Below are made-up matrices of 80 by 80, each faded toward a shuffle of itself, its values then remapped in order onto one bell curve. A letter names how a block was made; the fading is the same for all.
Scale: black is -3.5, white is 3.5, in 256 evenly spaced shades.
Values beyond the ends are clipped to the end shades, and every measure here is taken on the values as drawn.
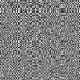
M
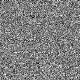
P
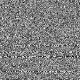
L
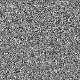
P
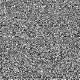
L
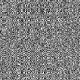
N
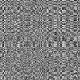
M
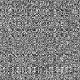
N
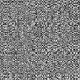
N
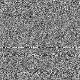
P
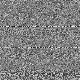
L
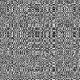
M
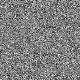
P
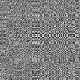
M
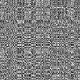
M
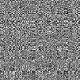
N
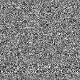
P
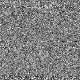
P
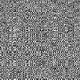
N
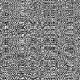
N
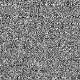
L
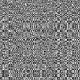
M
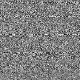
L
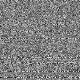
L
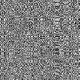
N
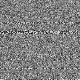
L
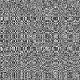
M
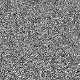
P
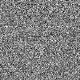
P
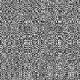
N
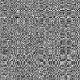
M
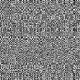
N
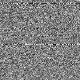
L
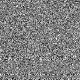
P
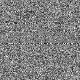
P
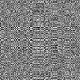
M
